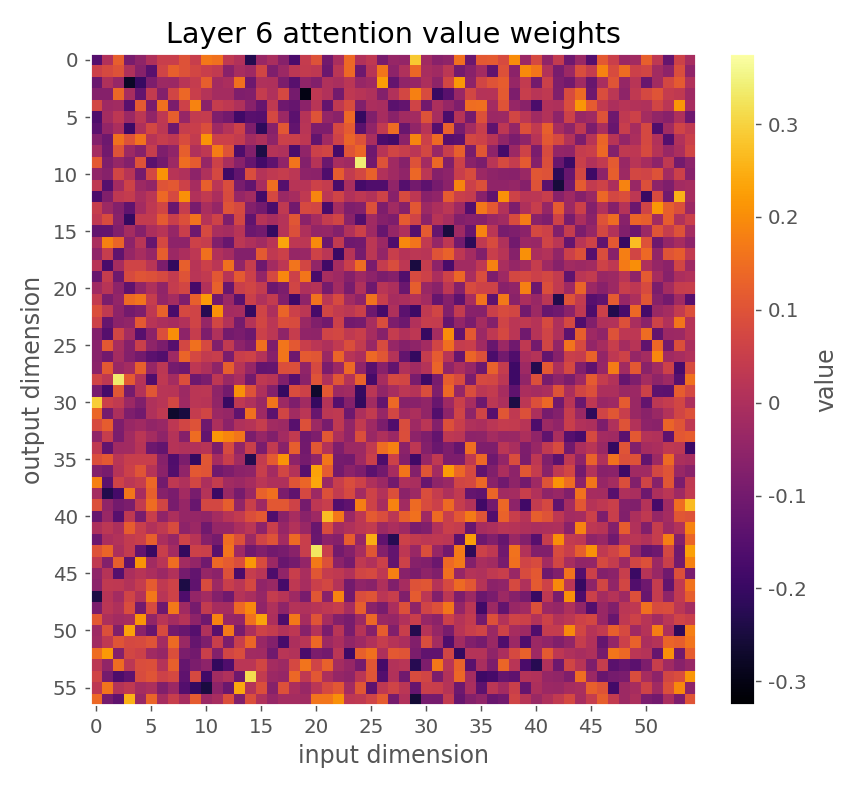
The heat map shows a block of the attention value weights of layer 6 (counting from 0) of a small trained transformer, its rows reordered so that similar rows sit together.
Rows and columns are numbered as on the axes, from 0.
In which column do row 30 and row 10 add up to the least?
12
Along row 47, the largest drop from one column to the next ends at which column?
44
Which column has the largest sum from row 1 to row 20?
8
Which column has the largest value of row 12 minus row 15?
32
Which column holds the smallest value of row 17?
22
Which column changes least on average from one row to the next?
23
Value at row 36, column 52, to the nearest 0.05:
0.1
